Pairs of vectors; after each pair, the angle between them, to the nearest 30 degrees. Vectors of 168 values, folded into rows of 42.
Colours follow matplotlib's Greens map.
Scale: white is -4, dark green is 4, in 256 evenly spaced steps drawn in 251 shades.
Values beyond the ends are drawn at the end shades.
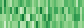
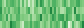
90 degrees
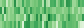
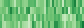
120 degrees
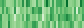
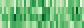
150 degrees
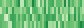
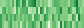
90 degrees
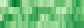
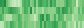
150 degrees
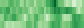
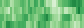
150 degrees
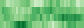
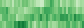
30 degrees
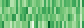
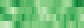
90 degrees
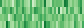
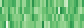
150 degrees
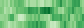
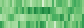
30 degrees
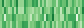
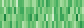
150 degrees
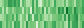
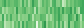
60 degrees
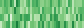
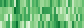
30 degrees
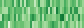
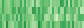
90 degrees
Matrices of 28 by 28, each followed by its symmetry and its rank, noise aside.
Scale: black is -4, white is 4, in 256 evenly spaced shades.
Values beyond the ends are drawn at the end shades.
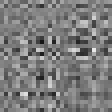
no symmetry, rank three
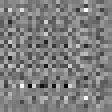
no symmetry, rank four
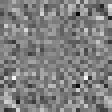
antisymmetric, rank four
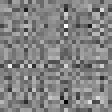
no symmetry, rank three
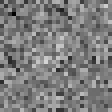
symmetric, rank six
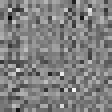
no symmetry, rank six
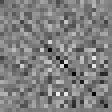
symmetric, rank four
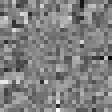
antisymmetric, rank six
